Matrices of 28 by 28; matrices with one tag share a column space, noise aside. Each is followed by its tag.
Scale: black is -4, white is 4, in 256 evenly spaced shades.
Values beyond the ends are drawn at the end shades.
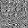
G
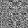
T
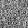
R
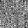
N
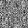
R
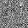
G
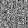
R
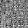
N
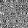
N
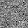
T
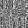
R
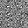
T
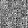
R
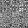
G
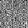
R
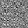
T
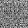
G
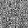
R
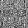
R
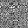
T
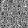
N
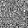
G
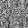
R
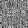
R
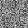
R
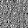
N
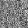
R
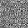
G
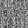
R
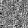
N
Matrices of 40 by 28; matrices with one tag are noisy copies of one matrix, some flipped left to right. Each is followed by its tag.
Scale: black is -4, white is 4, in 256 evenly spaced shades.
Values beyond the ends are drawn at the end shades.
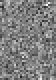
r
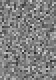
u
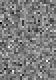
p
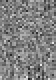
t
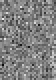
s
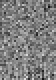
t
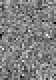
r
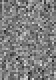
t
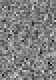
p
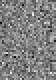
u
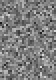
p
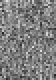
r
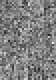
t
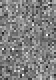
r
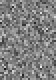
p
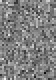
r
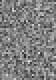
u
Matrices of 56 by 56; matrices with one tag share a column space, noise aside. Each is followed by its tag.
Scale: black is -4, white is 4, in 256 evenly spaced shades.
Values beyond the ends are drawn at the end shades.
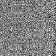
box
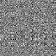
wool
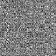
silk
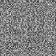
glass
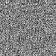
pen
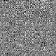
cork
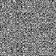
silk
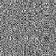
pen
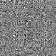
cork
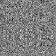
wool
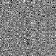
cork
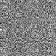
silk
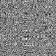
wool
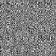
pen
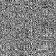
box
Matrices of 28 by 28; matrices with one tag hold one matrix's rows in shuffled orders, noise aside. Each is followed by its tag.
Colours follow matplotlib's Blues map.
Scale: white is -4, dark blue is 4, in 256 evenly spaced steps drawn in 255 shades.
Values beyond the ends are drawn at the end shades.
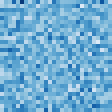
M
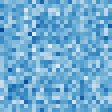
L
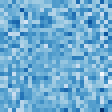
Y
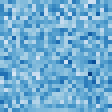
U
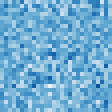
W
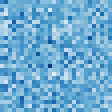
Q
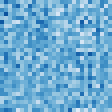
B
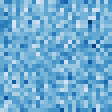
U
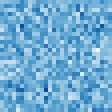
M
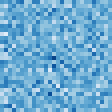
Q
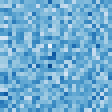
Q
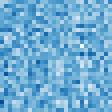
B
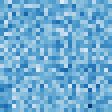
U
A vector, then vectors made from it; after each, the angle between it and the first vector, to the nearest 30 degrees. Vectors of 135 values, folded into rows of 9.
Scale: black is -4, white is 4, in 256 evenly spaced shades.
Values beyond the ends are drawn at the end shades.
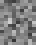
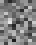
30 degrees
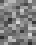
150 degrees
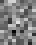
150 degrees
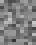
30 degrees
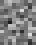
150 degrees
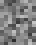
30 degrees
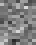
90 degrees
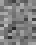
60 degrees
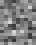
30 degrees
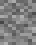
120 degrees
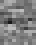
120 degrees
